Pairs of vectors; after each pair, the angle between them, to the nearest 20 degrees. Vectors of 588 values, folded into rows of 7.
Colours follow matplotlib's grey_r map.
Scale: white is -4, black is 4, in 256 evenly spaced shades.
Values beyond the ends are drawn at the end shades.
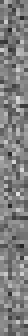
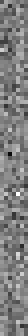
40 degrees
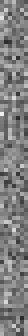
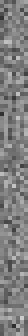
160 degrees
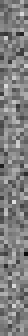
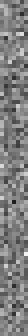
160 degrees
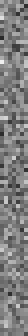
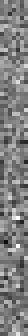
80 degrees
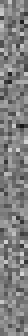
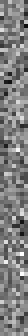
40 degrees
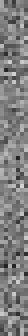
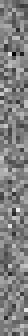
80 degrees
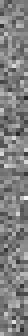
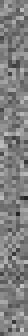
140 degrees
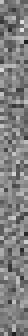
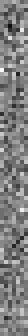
60 degrees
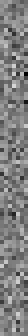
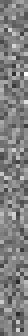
160 degrees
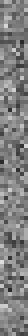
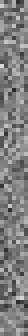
100 degrees
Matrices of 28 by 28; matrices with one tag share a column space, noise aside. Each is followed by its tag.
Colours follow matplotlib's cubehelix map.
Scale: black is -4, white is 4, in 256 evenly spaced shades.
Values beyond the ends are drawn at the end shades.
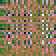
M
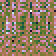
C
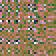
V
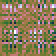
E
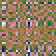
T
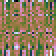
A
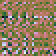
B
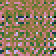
B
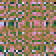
T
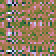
T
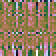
A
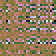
V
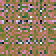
V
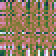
A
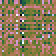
M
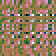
M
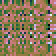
M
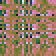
M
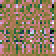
E
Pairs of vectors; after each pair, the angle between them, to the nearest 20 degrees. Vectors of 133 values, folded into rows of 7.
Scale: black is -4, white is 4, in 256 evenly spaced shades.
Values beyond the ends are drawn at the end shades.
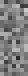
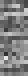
60 degrees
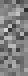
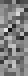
20 degrees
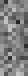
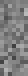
100 degrees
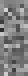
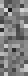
40 degrees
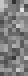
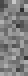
160 degrees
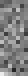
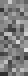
140 degrees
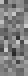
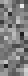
100 degrees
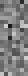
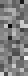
20 degrees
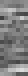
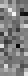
80 degrees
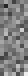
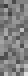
20 degrees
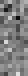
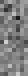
20 degrees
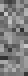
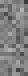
100 degrees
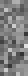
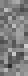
20 degrees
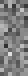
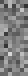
20 degrees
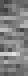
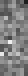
60 degrees
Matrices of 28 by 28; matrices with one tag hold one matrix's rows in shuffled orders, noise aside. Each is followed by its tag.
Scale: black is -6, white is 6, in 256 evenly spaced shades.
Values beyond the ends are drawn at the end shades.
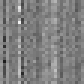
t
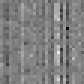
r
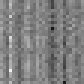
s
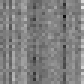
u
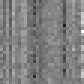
u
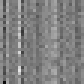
t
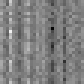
s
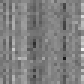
u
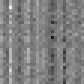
s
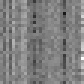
u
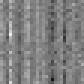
s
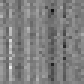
s
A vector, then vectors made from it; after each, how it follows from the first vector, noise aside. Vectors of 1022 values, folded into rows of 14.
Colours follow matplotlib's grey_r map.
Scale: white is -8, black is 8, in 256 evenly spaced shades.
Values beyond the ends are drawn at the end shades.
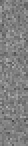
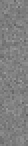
reversed, shrunk.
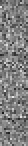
scaled up.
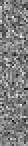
scaled up.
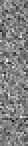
scaled up.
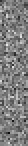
scaled up.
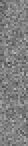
sign-scrambled.
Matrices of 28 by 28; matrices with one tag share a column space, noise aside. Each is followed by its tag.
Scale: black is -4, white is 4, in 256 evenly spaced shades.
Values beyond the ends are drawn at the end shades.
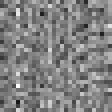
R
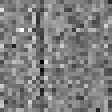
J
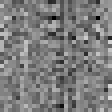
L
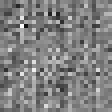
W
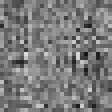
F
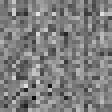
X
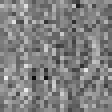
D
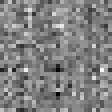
R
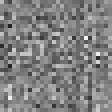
L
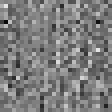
D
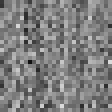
F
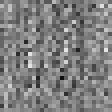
D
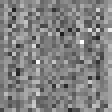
J
